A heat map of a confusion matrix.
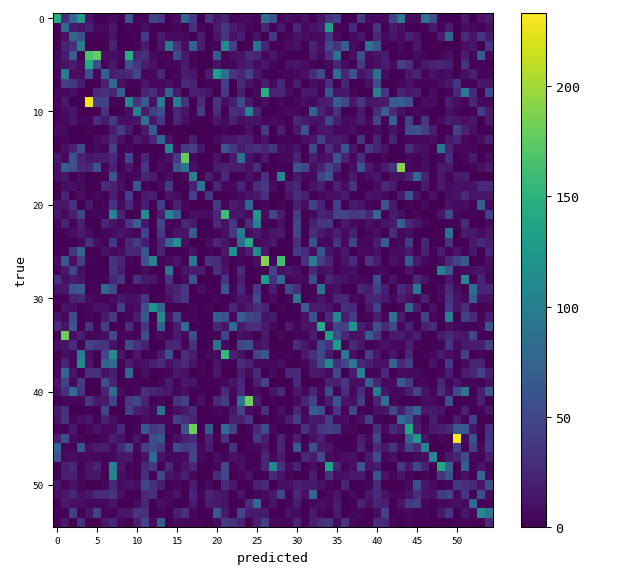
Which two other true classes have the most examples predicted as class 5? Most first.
4, 16
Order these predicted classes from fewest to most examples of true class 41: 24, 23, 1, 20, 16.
1, 20, 16, 23, 24
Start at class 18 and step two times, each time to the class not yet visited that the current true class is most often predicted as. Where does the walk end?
24
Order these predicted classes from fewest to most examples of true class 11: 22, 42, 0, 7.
0, 22, 7, 42
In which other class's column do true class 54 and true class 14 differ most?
48
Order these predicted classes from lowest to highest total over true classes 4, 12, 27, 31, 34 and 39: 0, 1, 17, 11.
0, 17, 11, 1
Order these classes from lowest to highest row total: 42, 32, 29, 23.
23, 42, 29, 32
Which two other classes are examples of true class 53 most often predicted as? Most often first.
54, 20
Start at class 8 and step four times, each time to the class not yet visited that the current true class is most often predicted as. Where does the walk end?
32
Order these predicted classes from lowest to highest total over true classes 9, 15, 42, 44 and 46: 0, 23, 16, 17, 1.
1, 0, 23, 17, 16
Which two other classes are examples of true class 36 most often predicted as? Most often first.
21, 7
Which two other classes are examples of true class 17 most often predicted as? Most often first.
28, 45
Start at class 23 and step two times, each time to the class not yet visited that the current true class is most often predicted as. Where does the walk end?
7
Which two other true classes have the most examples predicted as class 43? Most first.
16, 0
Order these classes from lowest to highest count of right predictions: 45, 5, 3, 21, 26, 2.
5, 2, 3, 45, 21, 26
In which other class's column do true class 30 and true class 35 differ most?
20
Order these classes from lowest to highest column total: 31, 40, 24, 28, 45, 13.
31, 28, 45, 24, 13, 40
